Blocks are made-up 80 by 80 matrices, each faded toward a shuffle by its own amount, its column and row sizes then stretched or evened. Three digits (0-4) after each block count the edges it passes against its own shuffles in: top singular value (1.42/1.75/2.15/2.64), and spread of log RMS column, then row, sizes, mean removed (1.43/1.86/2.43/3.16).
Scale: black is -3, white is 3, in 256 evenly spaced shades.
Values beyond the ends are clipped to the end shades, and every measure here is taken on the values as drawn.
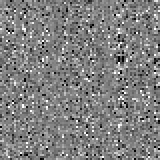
1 3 0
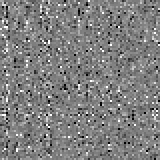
2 3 1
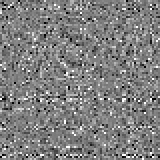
3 1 2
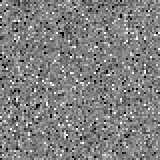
0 0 0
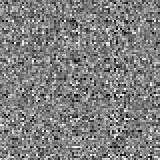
2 2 3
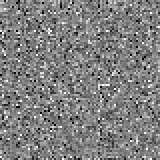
1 2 1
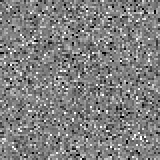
1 0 0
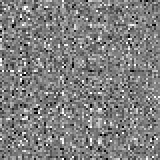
2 2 1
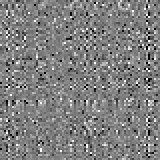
4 3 2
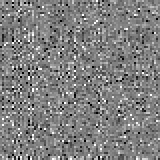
3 2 1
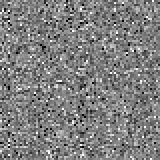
2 1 0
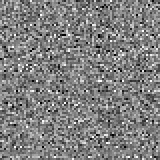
0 0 3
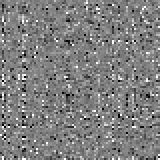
3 3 2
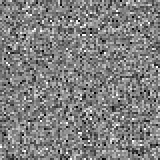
2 1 0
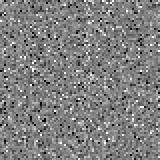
1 1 0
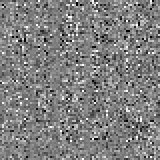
0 3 2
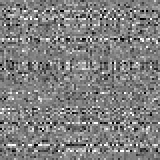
4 0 4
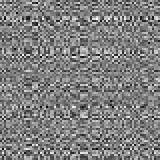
4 0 4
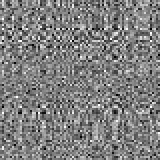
4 2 3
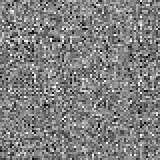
2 2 1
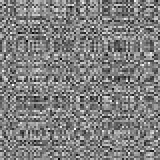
4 1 3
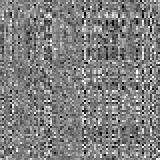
4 4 0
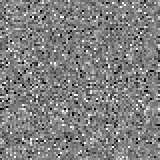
2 1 1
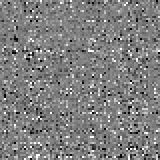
1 3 3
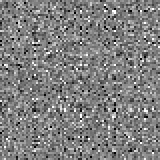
3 2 1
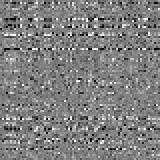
4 1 4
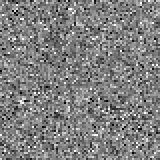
0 0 1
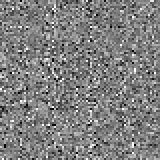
0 3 2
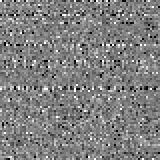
3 0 3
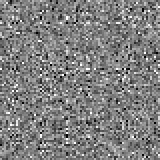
3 2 1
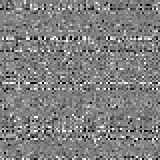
4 0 4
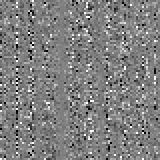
2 4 0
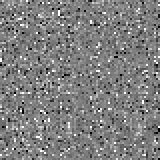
1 2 1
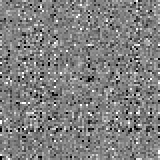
1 3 2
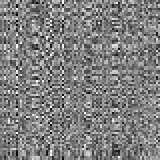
4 4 0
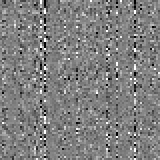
3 4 1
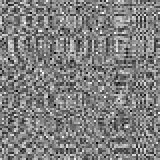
4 1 0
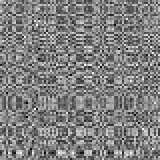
4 1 3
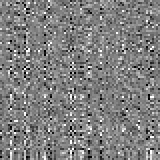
4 4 2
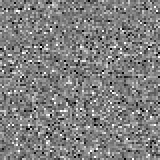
1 0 2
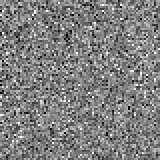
0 1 0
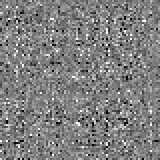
1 3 3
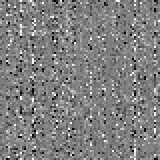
2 4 0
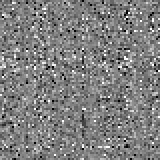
0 3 2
